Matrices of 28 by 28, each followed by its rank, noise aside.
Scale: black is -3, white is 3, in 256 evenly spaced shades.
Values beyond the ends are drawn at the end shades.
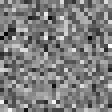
seven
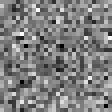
six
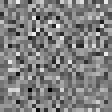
four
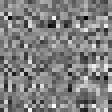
four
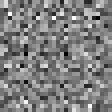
four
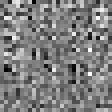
five
